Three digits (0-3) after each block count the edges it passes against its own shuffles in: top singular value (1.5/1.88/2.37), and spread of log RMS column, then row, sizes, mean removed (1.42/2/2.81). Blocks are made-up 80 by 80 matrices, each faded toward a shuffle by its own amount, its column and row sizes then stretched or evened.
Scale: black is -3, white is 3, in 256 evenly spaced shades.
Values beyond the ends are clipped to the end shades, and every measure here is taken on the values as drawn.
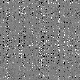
0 3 2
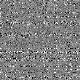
0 1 3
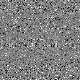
1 0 2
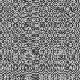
3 1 0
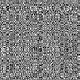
3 1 2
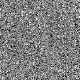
1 2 0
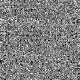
1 1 2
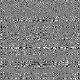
3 2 3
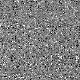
0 1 2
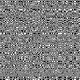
3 0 3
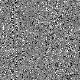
0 2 0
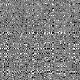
3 2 3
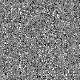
0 2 0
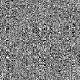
2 2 1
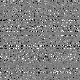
1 0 3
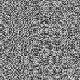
3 0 0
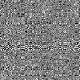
3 1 2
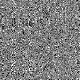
1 2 1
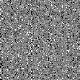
2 2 0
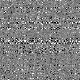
2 1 3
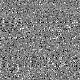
1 0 2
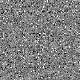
1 1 1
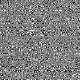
0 1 3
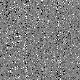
0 2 0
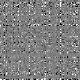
2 3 3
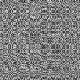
3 1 1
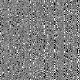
2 3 0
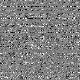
1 1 3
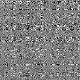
2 2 3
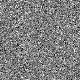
0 1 0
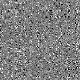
1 2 1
